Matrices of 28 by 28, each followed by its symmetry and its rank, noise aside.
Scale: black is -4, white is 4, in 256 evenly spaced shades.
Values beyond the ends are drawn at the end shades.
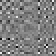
symmetric, rank two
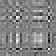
symmetric, rank one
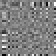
antisymmetric, rank two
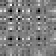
symmetric, rank one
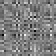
no symmetry, rank two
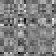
antisymmetric, rank two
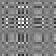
symmetric, rank one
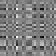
no symmetry, rank one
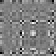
symmetric, rank two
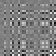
symmetric, rank one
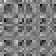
symmetric, rank two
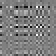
no symmetry, rank one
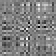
antisymmetric, rank two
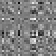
antisymmetric, rank two
